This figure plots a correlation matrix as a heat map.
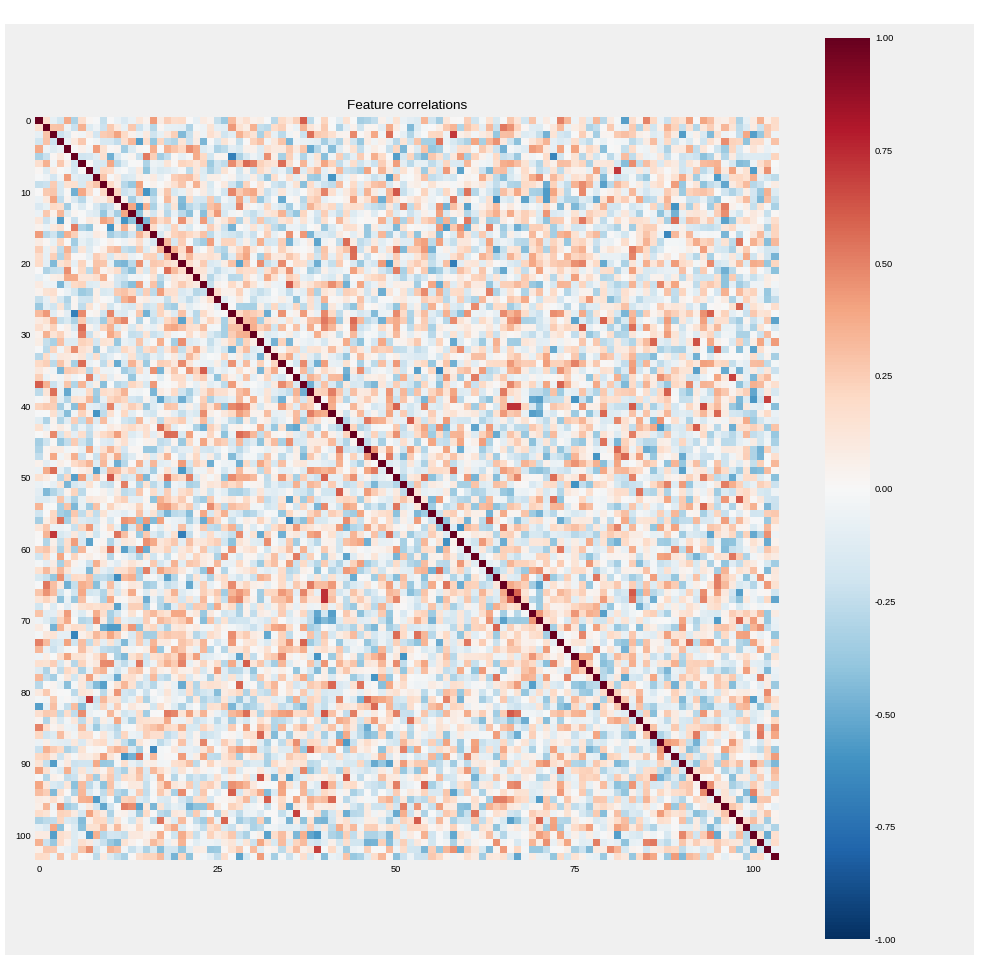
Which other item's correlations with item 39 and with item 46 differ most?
75
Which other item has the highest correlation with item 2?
58
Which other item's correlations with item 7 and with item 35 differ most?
81
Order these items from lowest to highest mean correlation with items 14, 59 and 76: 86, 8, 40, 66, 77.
86, 8, 66, 40, 77
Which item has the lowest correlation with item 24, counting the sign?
48
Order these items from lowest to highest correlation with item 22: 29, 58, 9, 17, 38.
17, 38, 58, 29, 9
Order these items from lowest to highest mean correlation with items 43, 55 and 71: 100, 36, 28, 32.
36, 28, 32, 100
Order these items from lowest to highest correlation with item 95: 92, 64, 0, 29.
0, 92, 29, 64
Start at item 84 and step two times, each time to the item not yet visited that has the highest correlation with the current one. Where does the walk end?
42
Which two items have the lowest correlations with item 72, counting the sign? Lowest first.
5, 32
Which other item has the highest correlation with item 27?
94
